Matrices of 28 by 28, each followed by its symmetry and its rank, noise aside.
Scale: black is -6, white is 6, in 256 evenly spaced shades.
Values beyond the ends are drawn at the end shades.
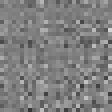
antisymmetric, rank four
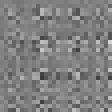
no symmetry, rank two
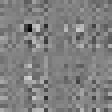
no symmetry, rank three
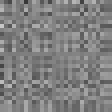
antisymmetric, rank two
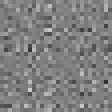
antisymmetric, rank four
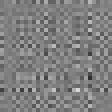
antisymmetric, rank two
